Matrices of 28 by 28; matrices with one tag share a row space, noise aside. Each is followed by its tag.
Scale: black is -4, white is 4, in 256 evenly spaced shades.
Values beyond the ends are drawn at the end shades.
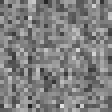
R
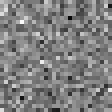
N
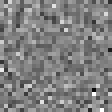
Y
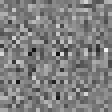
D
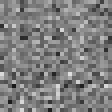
N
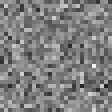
Y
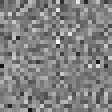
D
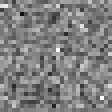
N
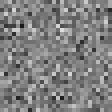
D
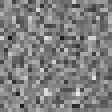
R
